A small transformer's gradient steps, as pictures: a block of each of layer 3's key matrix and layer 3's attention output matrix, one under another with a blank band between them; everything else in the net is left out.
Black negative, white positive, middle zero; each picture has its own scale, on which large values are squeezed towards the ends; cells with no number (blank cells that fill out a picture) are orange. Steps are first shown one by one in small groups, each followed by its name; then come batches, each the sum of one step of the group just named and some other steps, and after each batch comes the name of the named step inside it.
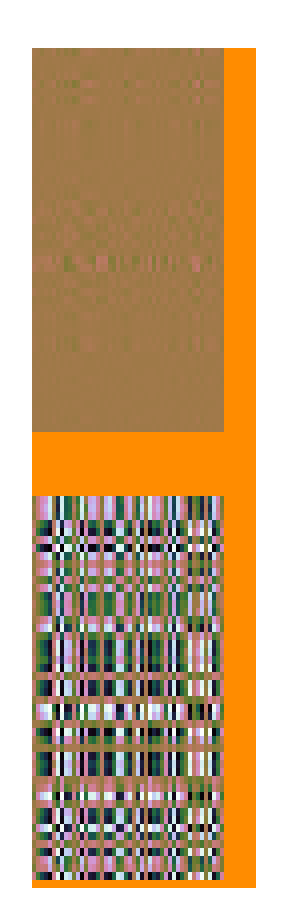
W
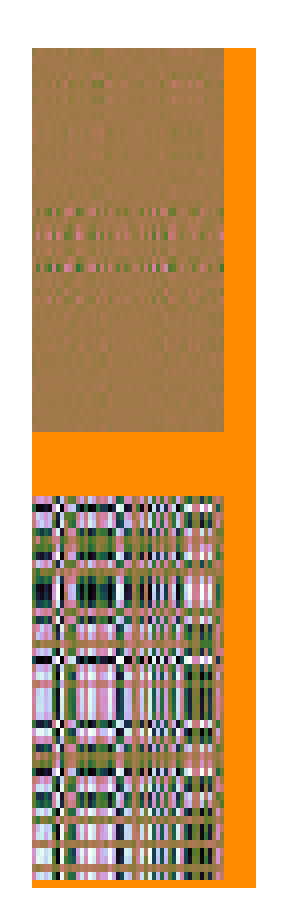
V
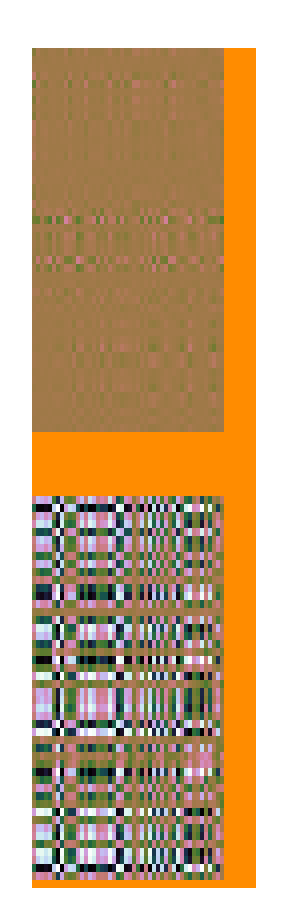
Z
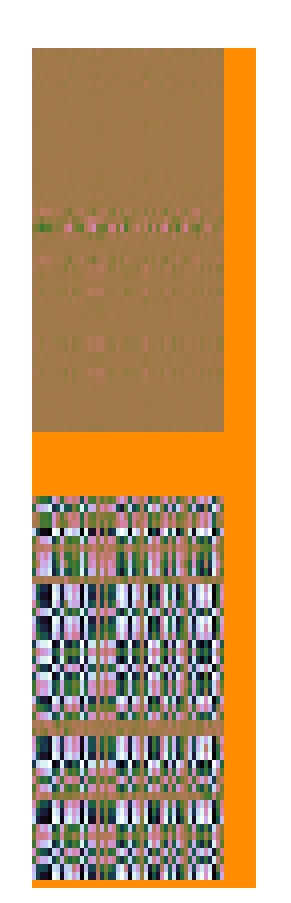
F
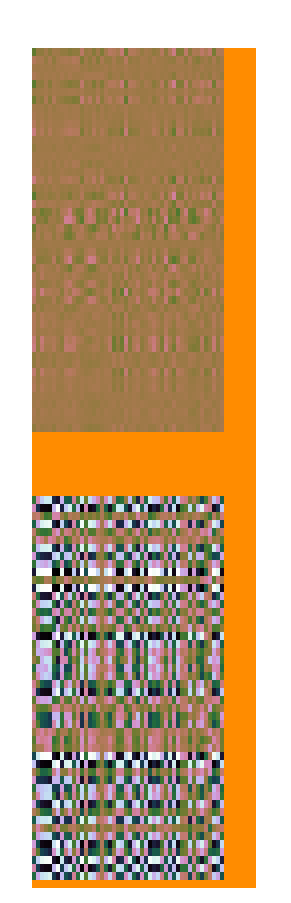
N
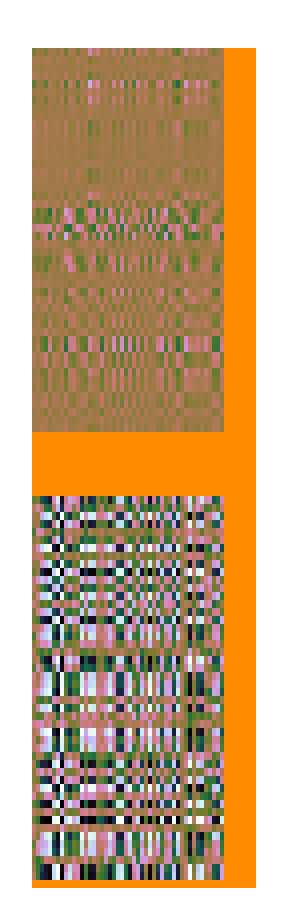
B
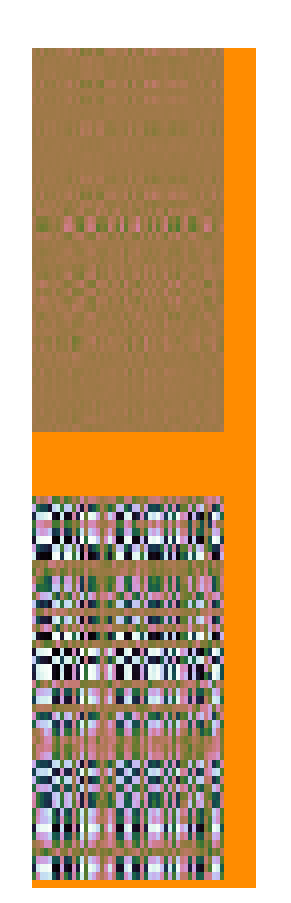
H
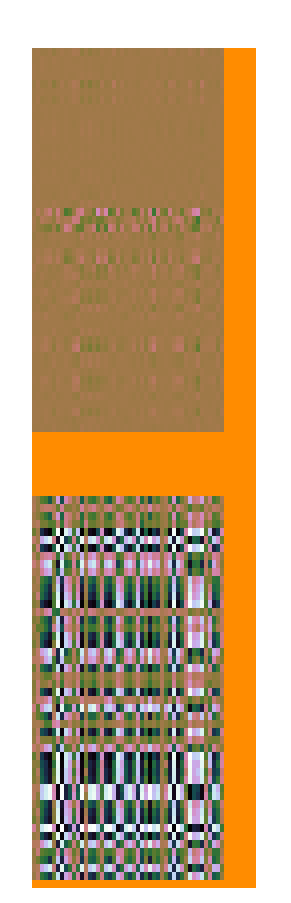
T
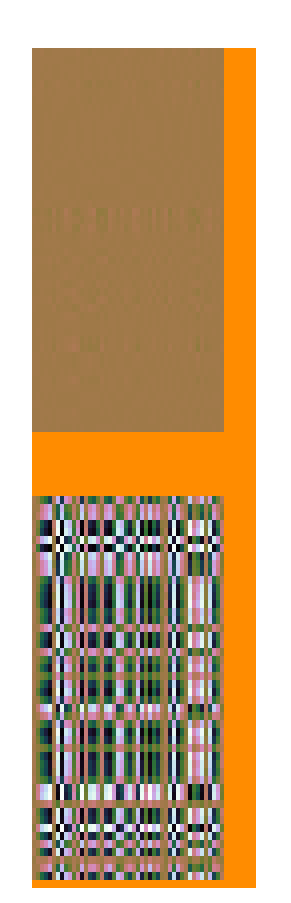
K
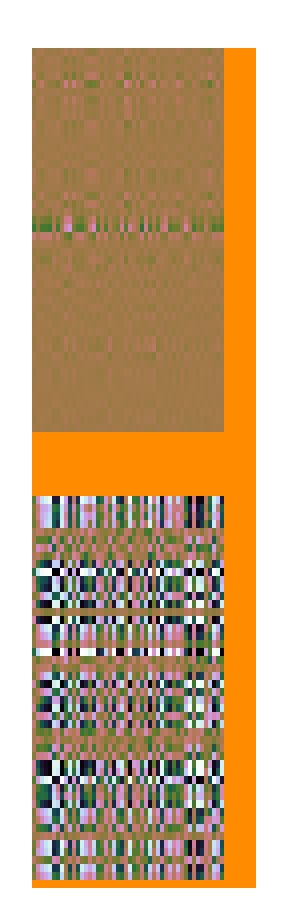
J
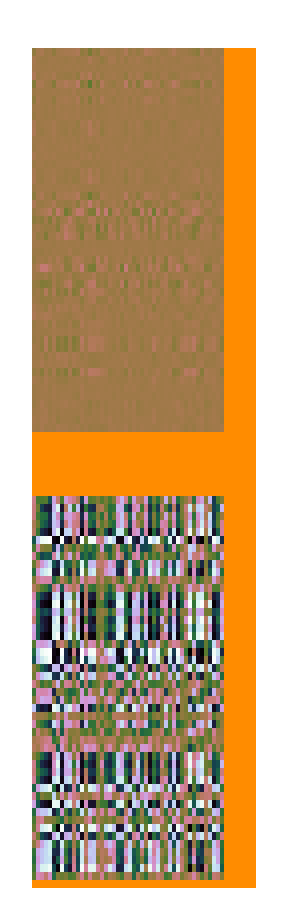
T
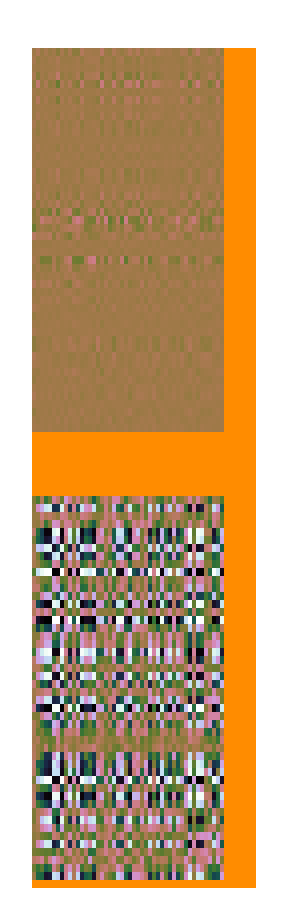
J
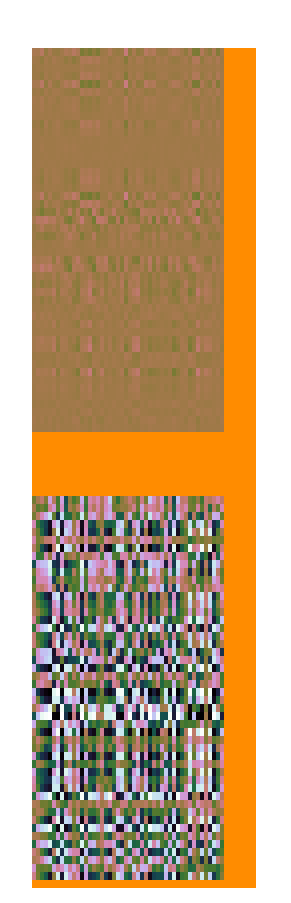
W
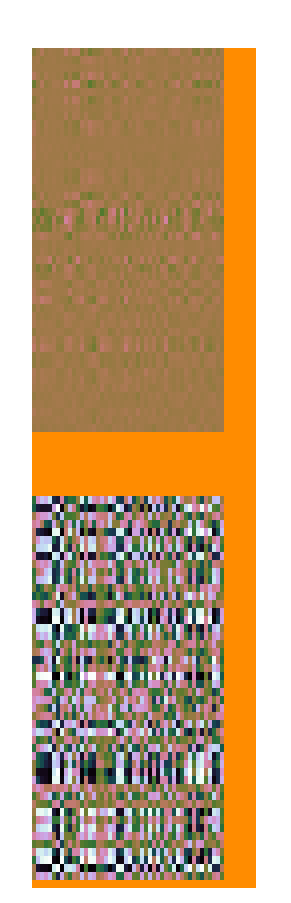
Z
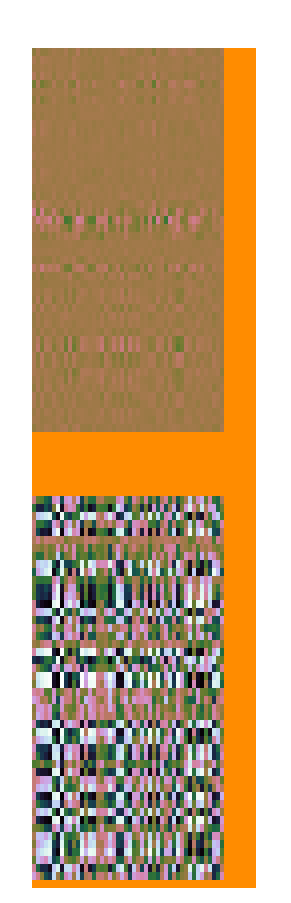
V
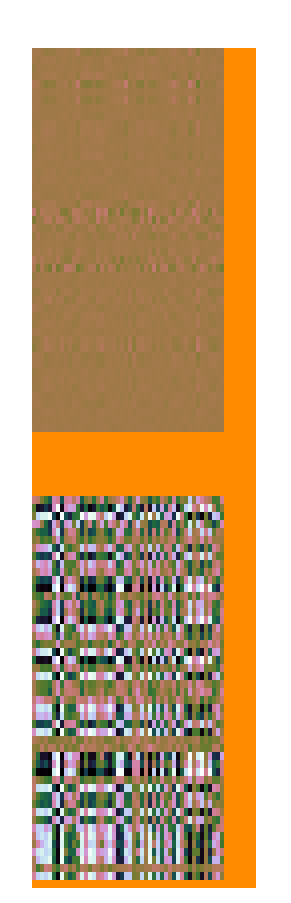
V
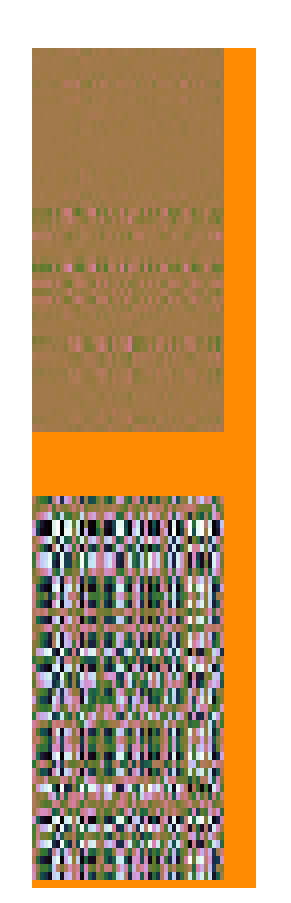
K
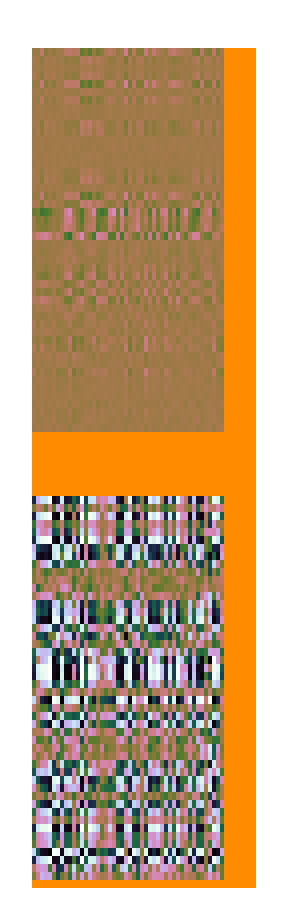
H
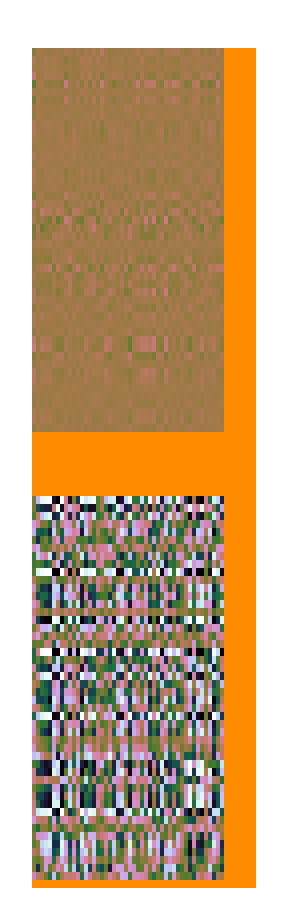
J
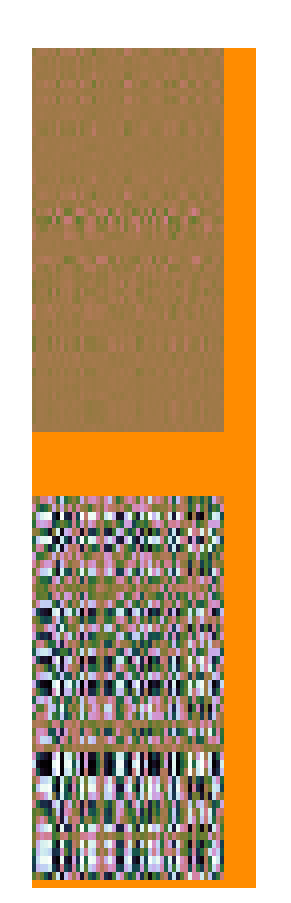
W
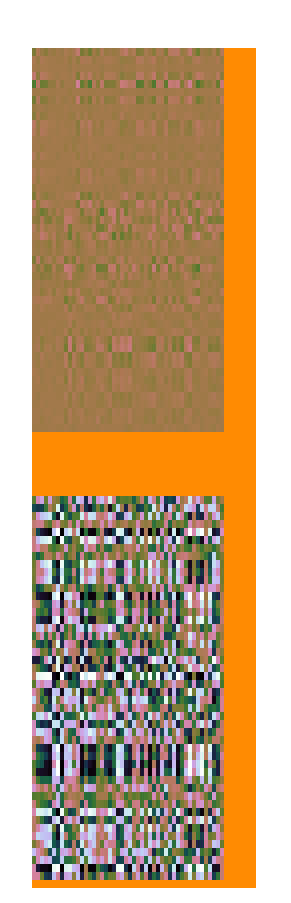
Z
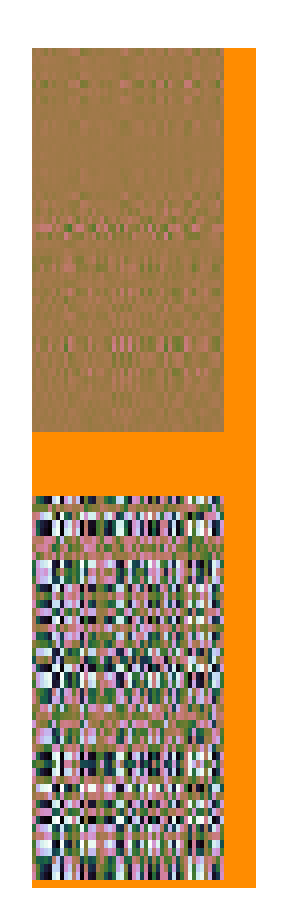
B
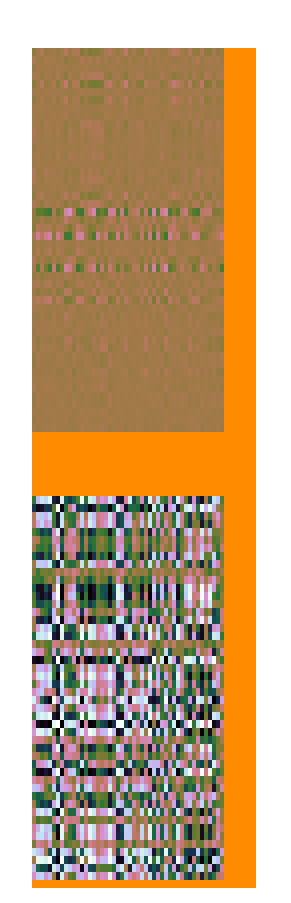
V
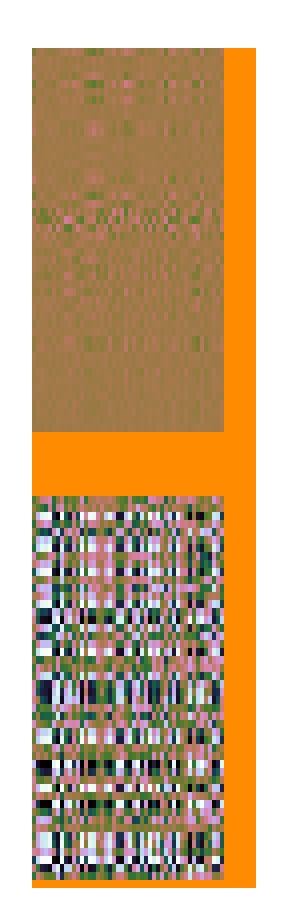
N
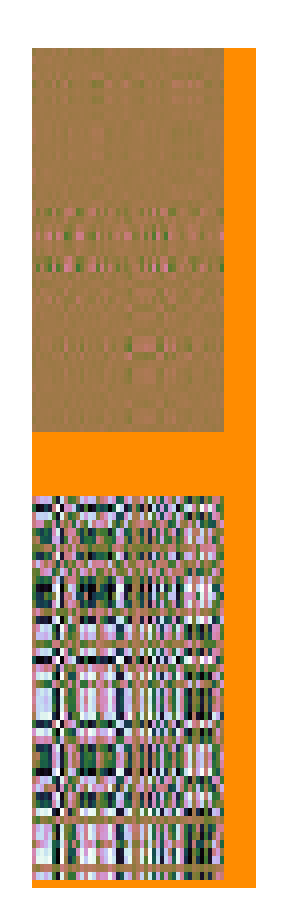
V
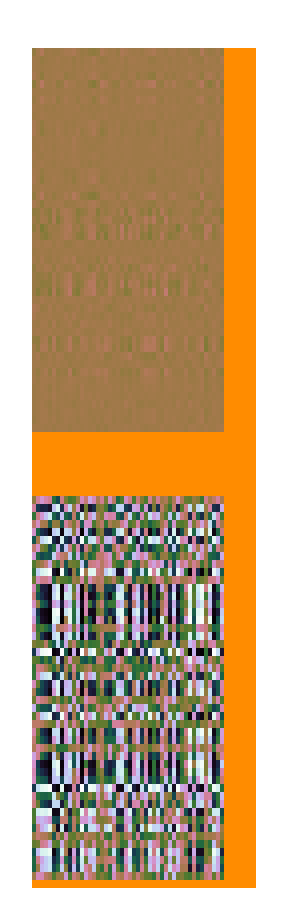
K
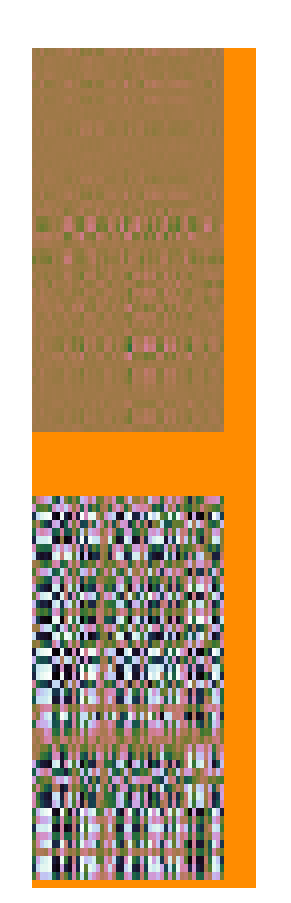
H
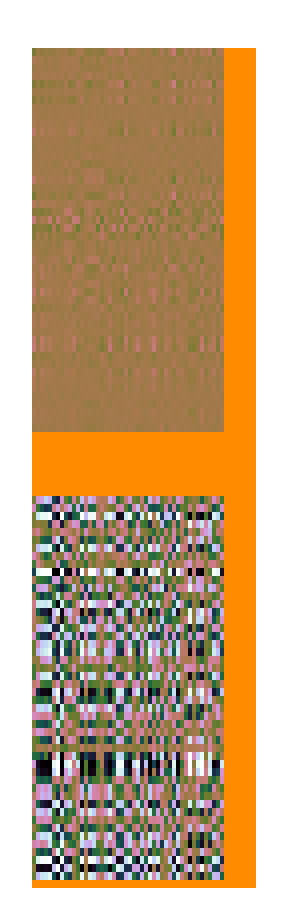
N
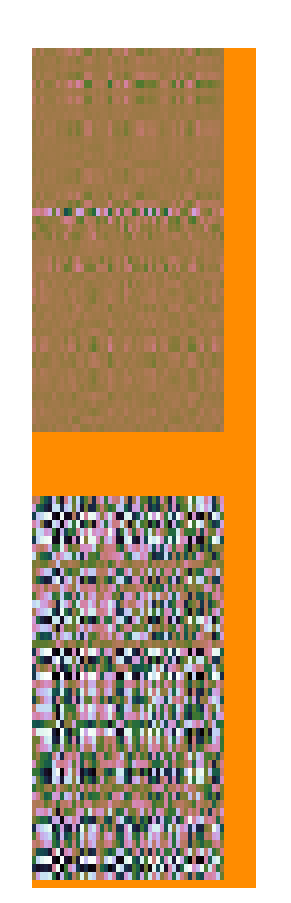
H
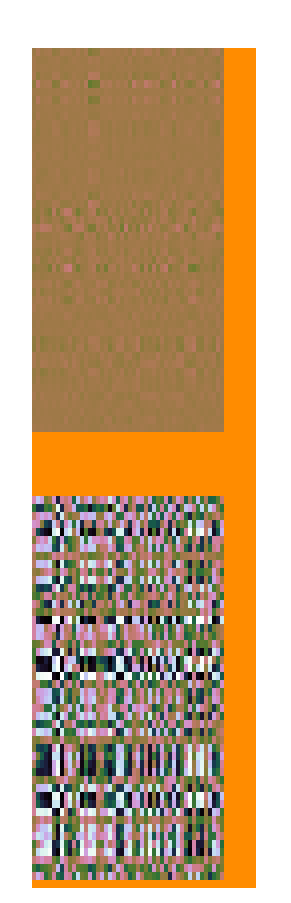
Z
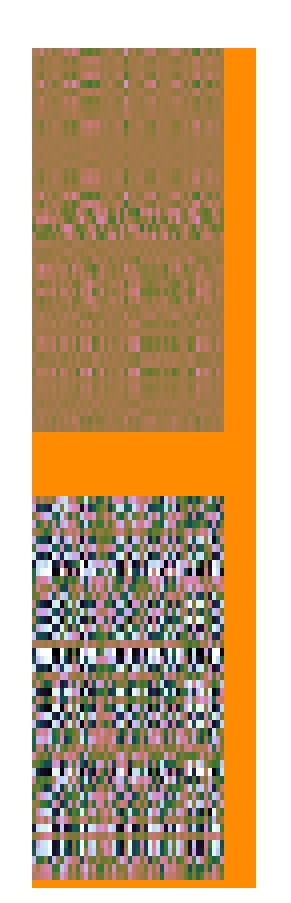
J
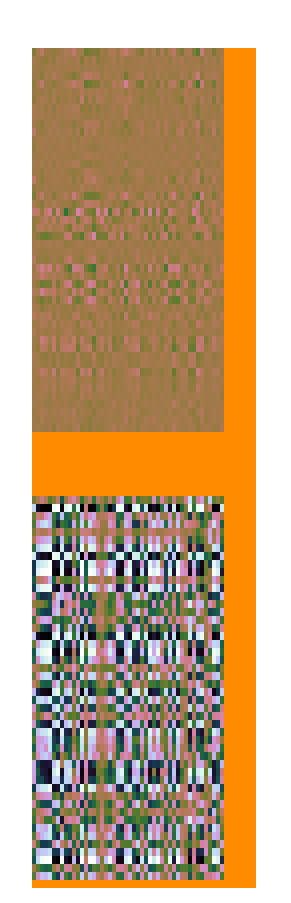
N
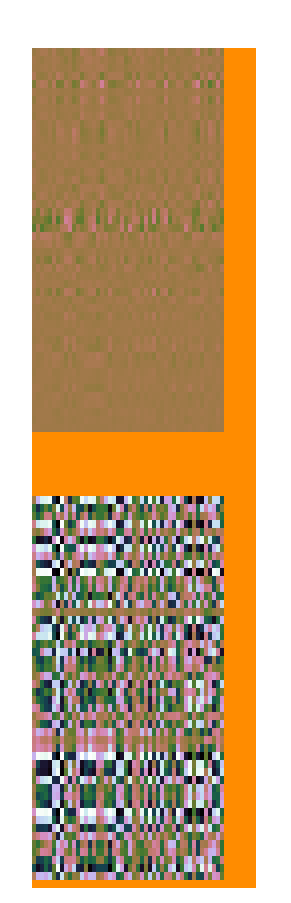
J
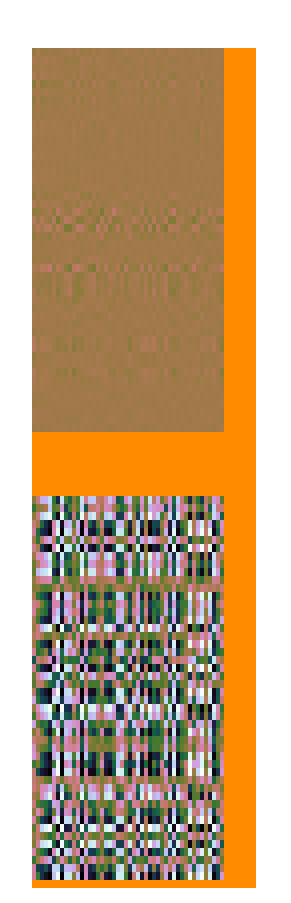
W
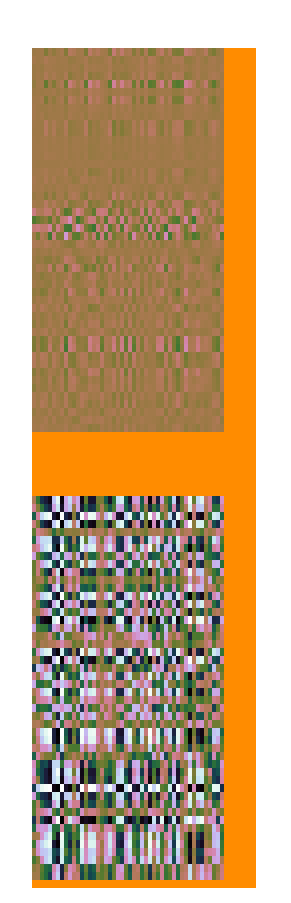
B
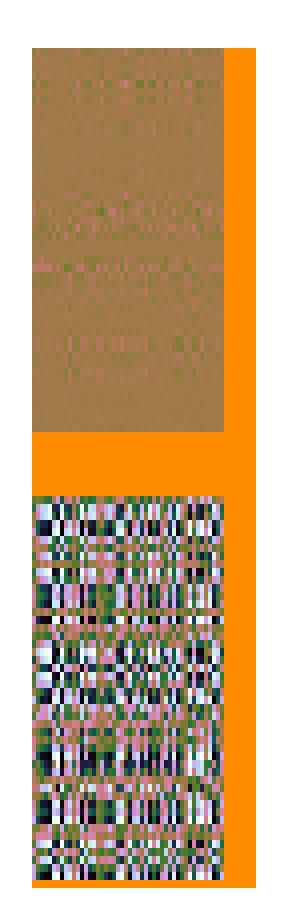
F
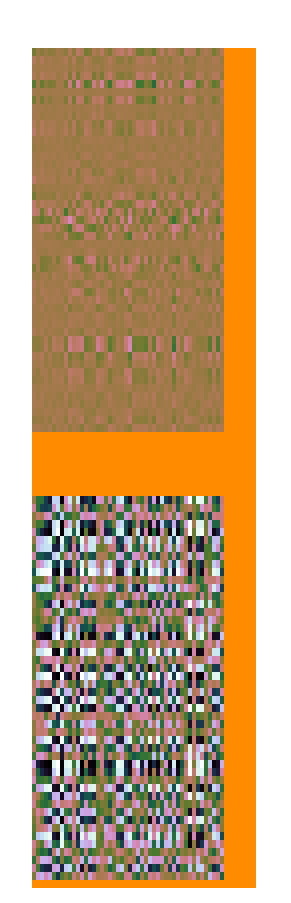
N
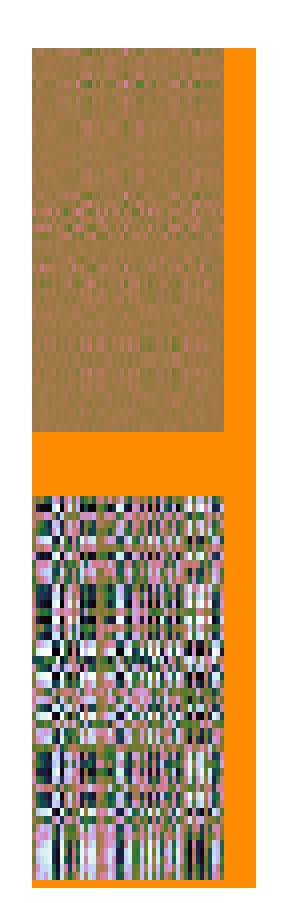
V
